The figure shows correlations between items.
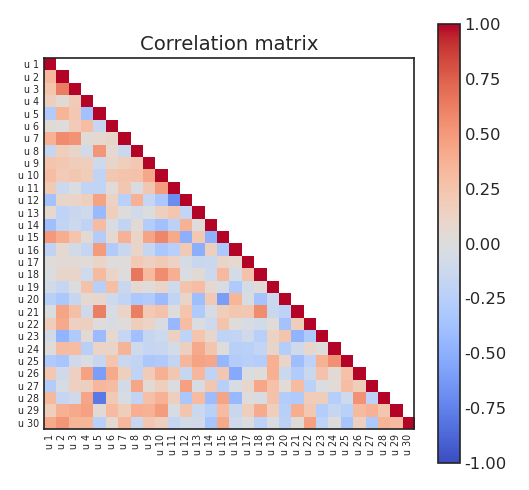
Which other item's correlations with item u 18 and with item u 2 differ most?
u 30
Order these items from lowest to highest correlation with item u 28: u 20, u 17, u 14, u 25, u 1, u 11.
u 14, u 20, u 25, u 17, u 11, u 1
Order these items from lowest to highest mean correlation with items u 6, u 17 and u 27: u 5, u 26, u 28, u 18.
u 28, u 5, u 26, u 18
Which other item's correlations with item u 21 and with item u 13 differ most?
u 5
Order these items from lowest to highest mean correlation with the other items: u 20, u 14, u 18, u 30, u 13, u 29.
u 20, u 14, u 13, u 30, u 18, u 29
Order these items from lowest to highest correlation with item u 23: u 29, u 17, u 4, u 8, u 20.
u 8, u 29, u 17, u 4, u 20
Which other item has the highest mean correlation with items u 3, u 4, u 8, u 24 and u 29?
u 2
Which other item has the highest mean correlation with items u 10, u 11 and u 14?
u 18
